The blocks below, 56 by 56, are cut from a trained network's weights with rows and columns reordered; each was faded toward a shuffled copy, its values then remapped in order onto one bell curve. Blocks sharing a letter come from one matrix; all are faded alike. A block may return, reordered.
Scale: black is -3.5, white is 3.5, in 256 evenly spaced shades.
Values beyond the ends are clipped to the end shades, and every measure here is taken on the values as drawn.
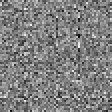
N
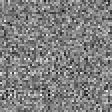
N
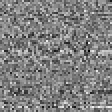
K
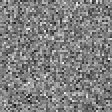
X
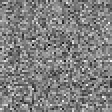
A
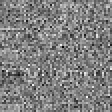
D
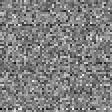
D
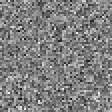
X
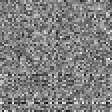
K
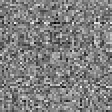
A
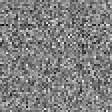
A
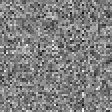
N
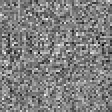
N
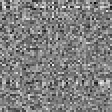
D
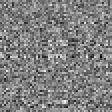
D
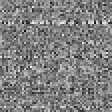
K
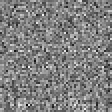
N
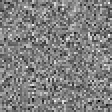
A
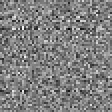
N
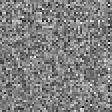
N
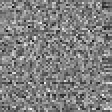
D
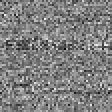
D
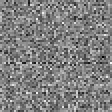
A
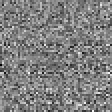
D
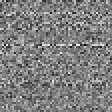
K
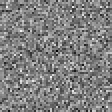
X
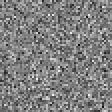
X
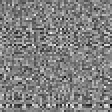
K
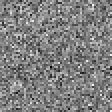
X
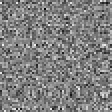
D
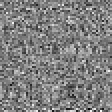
D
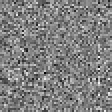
A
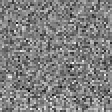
A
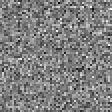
X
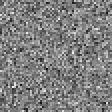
X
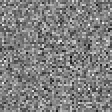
X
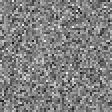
X
